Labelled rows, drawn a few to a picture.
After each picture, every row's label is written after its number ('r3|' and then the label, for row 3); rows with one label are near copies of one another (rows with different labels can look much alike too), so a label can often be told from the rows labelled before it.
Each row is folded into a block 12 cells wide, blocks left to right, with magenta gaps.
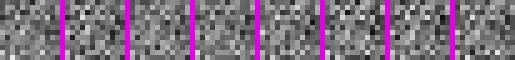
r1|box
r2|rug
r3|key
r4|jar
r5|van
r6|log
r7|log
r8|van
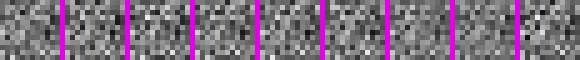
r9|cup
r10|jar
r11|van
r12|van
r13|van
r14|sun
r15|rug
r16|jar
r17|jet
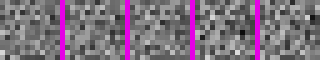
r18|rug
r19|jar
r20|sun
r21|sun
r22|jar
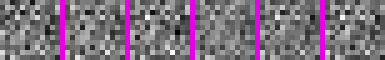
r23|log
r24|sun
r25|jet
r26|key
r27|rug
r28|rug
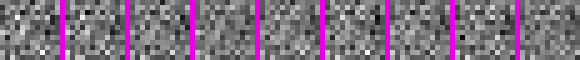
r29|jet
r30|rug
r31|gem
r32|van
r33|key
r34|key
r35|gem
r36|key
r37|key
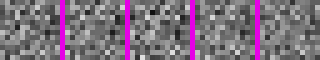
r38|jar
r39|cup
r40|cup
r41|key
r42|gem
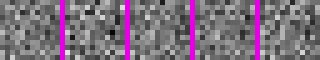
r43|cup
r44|cup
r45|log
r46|cup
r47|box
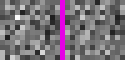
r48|rug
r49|log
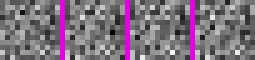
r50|cup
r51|key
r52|key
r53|box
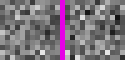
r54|van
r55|key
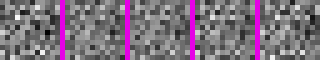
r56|van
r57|log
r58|sun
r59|rug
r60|van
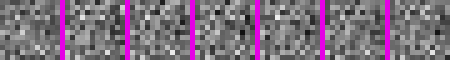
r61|jet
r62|log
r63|van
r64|gem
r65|rug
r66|box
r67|key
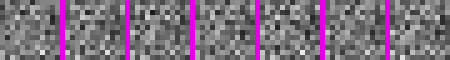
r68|key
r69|sun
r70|rug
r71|sun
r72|gem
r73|cup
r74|van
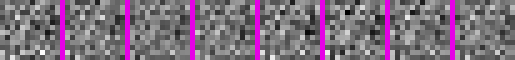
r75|van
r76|log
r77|jar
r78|van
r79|box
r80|cup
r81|cup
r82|cup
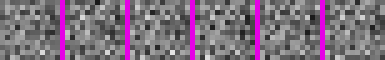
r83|sun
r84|cup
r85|sun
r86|sun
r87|jar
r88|log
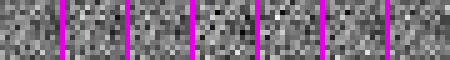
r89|sun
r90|log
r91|jet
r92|sun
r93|rug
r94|sun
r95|jet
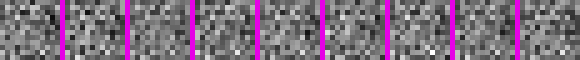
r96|gem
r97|sun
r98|box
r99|box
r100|sun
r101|rug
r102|key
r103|key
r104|sun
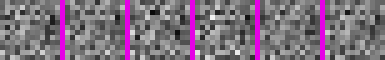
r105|rug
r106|jar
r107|cup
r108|rug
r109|key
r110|rug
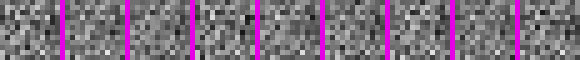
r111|jar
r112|key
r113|gem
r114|jar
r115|sun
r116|gem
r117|key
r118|key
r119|sun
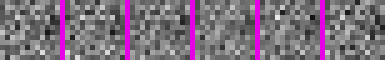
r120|jar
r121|key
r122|van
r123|key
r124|rug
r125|gem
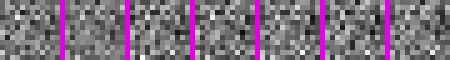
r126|rug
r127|cup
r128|box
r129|cup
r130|key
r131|jar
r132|gem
